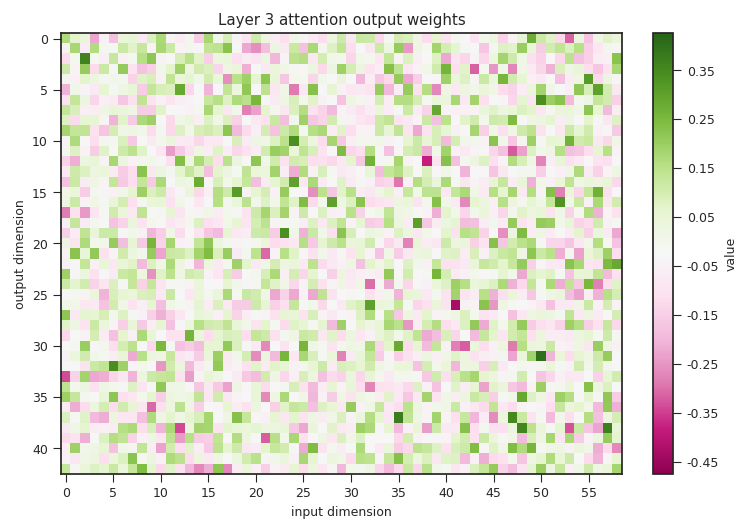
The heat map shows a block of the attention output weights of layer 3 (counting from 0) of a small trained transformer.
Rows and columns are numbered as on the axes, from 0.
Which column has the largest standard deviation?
47
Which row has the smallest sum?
33
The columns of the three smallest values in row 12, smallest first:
38, 50, 1
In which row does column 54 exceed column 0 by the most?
5
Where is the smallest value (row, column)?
26, 41
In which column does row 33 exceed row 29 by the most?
43
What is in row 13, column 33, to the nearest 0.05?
-0.2
